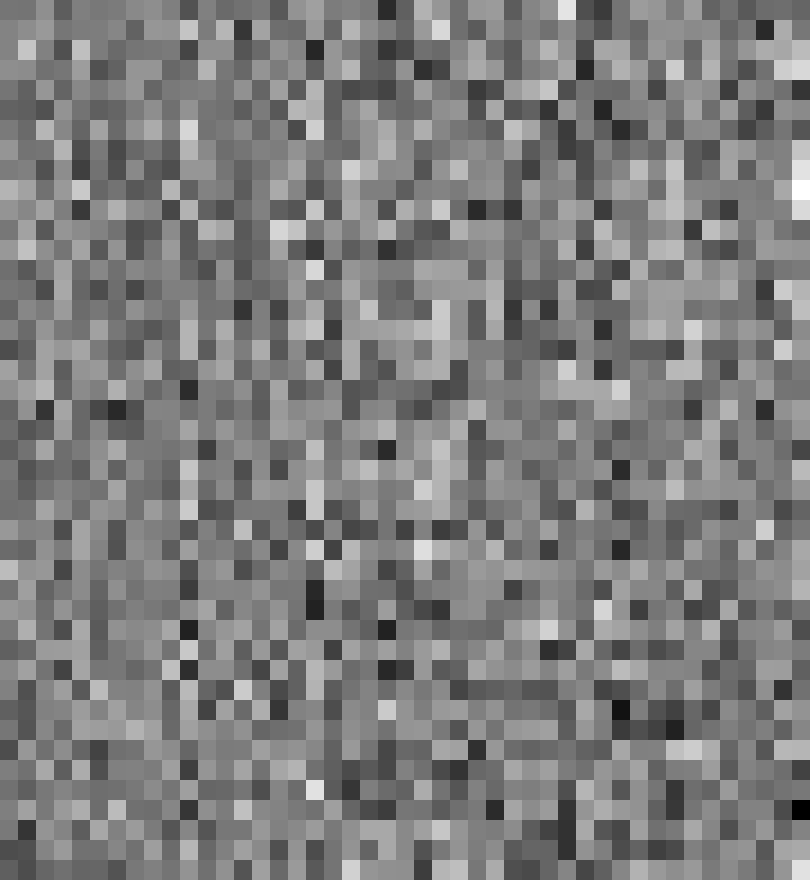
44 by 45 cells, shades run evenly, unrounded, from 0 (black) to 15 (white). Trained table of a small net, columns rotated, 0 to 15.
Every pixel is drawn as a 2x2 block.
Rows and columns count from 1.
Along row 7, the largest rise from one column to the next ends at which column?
18
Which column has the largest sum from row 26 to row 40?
5
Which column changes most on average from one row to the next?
11
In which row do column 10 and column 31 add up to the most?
32
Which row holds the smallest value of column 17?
26
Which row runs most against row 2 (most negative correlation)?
27
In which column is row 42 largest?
25
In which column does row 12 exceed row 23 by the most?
22
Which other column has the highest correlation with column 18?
24
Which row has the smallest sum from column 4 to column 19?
13
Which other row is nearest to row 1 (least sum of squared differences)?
19
